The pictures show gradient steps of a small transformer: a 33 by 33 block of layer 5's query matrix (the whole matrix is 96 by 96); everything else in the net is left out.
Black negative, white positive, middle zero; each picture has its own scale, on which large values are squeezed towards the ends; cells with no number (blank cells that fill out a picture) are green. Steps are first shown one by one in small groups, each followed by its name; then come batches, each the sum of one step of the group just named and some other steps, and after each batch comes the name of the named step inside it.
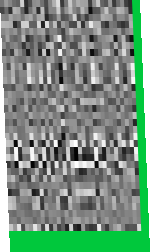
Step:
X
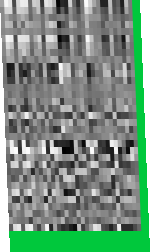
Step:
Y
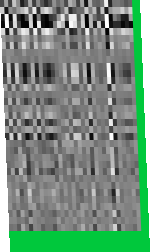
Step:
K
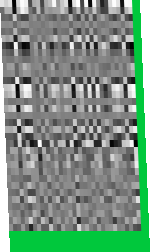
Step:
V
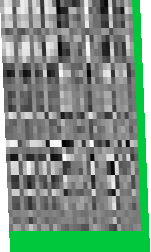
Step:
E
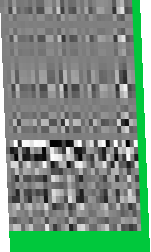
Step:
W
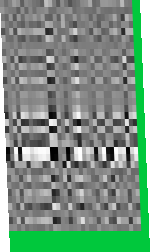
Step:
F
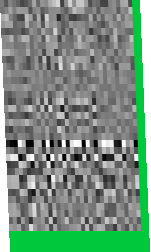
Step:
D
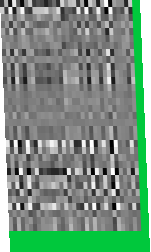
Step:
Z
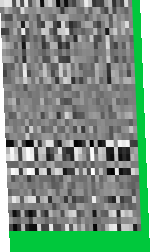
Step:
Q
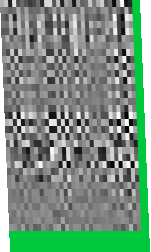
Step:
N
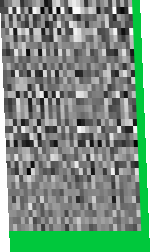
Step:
K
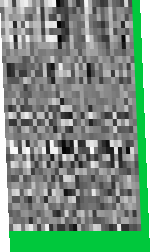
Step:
Y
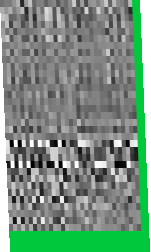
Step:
Z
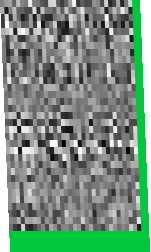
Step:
K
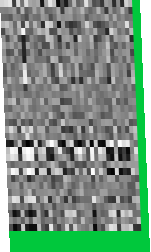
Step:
Q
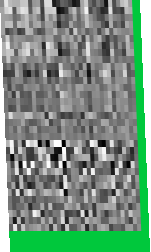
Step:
E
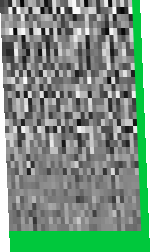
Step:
Z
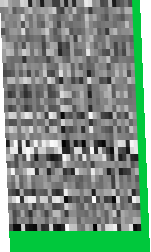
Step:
Q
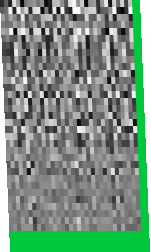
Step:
Z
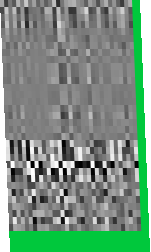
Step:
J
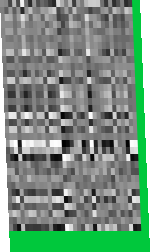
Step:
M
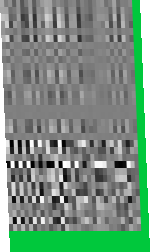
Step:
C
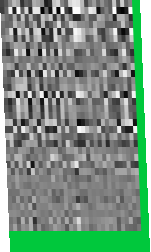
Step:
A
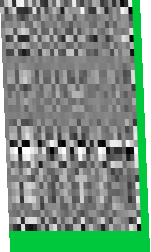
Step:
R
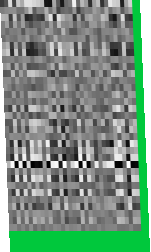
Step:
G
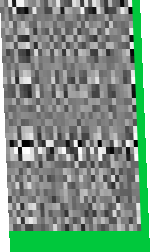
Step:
R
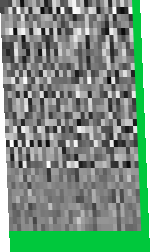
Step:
A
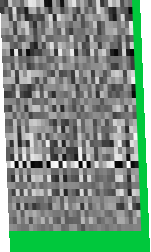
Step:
G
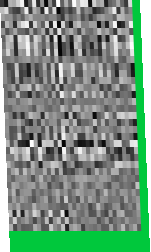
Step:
R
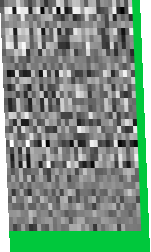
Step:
A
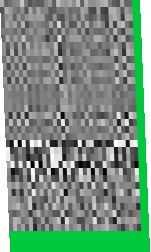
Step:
J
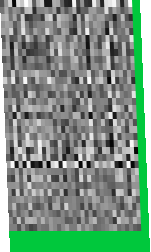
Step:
G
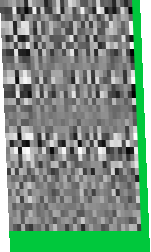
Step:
R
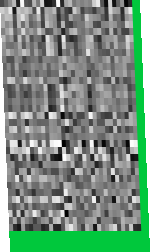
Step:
M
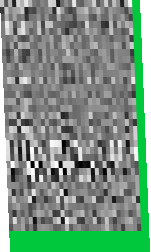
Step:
J
